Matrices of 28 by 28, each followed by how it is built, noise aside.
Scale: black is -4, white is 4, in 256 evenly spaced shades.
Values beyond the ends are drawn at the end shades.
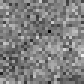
smooth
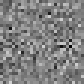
low rank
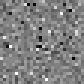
sparse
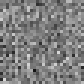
blocks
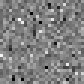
sparse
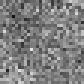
smooth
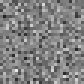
blocks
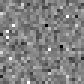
sparse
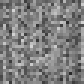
blocks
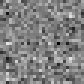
low rank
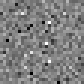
sparse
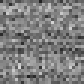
blocks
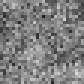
smooth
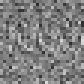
repeating columns
